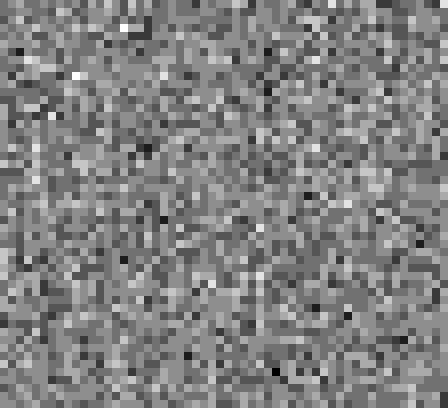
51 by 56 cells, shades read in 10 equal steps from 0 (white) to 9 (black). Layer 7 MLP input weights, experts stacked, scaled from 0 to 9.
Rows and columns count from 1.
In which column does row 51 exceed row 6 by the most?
56
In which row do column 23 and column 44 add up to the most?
40
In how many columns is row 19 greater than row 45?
17
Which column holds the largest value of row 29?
53
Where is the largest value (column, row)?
35, 47
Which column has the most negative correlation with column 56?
55
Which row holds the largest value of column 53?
31
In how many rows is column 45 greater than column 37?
22
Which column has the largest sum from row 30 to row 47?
13
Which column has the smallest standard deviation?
26
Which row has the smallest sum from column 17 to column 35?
37
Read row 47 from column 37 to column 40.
3 7 4 7
